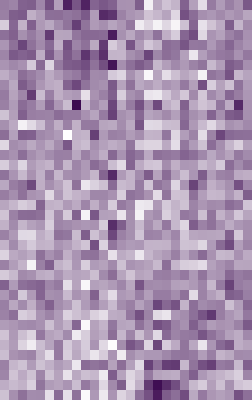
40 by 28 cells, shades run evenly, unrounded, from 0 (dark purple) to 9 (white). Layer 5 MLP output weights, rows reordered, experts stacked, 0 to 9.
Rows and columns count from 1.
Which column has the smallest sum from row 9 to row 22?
13
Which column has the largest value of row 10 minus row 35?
18
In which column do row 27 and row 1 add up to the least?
6
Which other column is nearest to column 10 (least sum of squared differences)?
8
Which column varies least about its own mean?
7
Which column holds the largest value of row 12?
1
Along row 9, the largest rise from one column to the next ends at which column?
24
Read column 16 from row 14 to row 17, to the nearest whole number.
5 7 4 6
